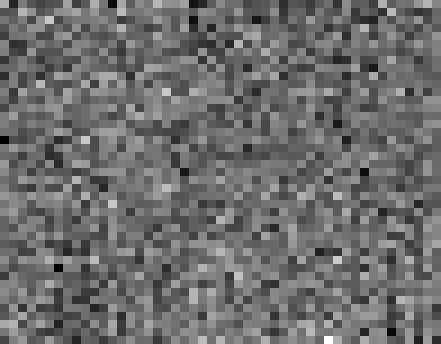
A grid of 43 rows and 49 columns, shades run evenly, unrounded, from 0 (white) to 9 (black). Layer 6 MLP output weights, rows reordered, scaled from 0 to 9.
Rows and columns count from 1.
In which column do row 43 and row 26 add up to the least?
37
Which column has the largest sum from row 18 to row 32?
47
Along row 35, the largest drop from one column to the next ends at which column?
27
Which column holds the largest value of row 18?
1
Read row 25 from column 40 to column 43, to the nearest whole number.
6 4 5 5
